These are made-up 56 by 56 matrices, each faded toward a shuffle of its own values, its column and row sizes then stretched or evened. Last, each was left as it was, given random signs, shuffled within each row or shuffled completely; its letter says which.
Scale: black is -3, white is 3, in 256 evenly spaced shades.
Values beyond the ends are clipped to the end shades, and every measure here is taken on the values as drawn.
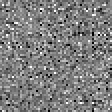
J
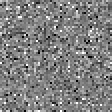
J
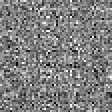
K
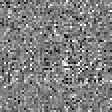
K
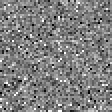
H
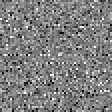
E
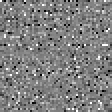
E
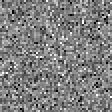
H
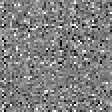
K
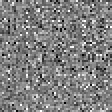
K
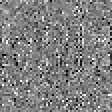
K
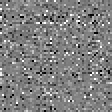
K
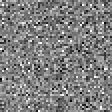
K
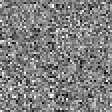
K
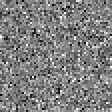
H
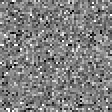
E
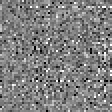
J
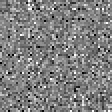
J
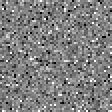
H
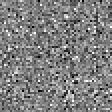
J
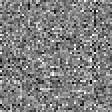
K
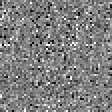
J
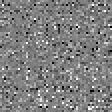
K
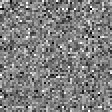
J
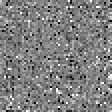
K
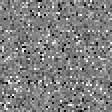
E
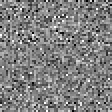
E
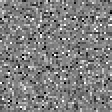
E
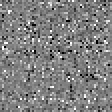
J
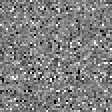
J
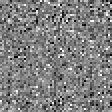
K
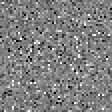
H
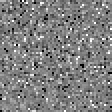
H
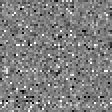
E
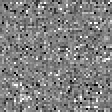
J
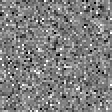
H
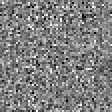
J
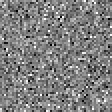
H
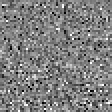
E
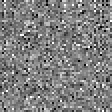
K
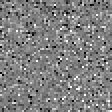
H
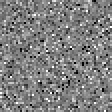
H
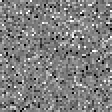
H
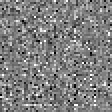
J
